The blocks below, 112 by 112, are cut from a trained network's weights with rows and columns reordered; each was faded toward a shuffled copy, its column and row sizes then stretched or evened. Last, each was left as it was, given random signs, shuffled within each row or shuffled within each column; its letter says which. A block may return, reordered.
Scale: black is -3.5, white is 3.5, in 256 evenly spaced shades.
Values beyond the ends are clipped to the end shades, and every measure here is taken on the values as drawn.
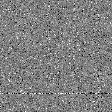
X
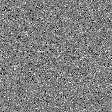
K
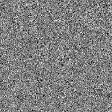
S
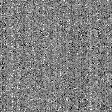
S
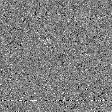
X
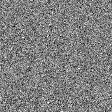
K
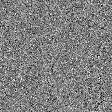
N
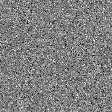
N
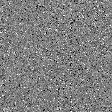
N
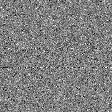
K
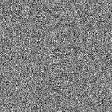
S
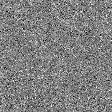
K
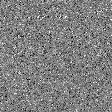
K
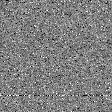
K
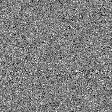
K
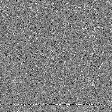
X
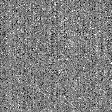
S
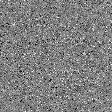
K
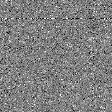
S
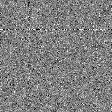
X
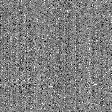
S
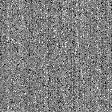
N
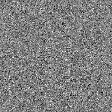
S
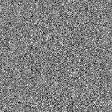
S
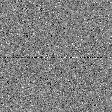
K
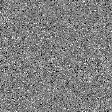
X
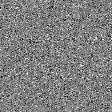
K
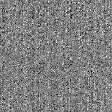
S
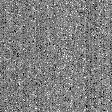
N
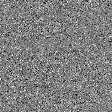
K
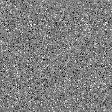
X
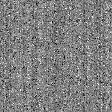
N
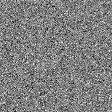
K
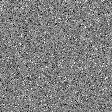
K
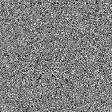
S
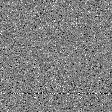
K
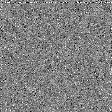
X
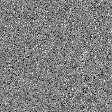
N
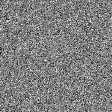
N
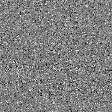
X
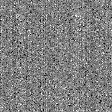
S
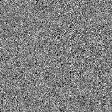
S
